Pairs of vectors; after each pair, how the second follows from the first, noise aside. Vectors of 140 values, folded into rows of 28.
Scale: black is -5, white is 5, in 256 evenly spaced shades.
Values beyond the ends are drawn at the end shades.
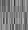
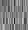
copied.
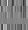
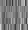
reversed.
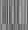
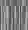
reversed.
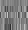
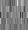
reversed, negated, partly zeroed.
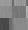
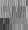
copied.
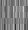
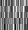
scaled up.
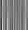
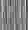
reversed.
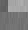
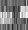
wrapped around, scaled up.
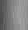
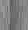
wrapped around, shrunk.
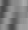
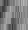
copied.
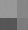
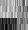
scaled up.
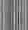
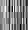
wrapped around, negated, scaled up.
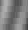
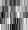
wrapped around, negated, scaled up.
